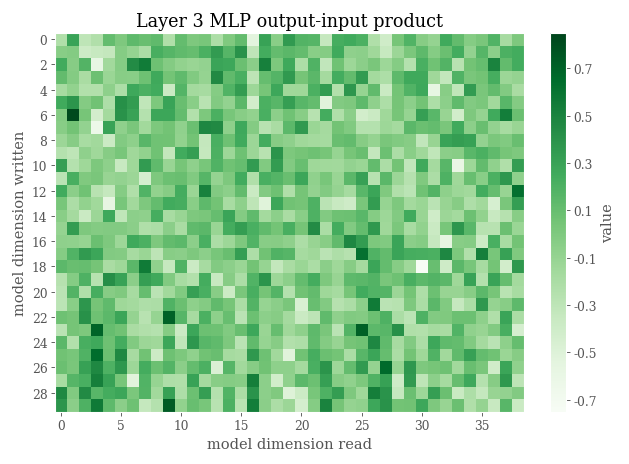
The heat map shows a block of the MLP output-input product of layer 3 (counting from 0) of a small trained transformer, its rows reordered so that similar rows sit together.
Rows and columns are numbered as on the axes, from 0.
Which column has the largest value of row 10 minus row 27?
18
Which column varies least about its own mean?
14
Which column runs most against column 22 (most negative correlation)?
19
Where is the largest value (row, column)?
6, 1
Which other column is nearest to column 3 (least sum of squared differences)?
27
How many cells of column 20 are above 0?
15
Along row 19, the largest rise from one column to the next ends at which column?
4
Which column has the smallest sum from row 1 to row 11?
3
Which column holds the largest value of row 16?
24
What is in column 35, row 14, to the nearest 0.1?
-0.1
